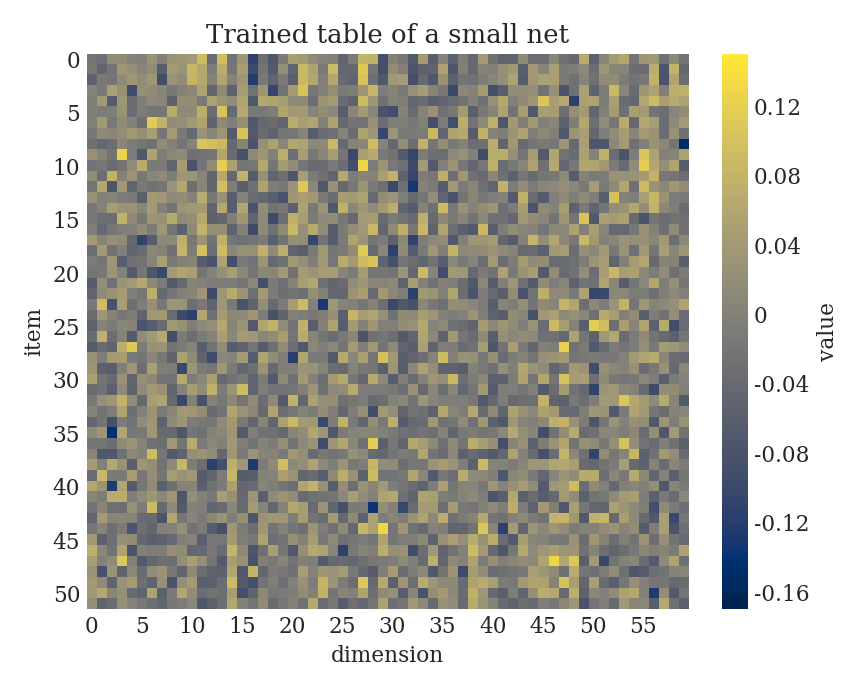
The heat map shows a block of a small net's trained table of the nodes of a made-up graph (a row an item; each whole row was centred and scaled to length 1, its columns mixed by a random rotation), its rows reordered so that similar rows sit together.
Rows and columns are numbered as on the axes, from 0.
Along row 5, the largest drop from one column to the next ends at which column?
14
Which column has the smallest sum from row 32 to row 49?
41
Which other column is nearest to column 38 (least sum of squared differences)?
0
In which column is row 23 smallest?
23
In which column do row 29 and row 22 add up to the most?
6
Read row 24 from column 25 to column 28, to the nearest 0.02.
-0.06 0.08 0.04 0.06
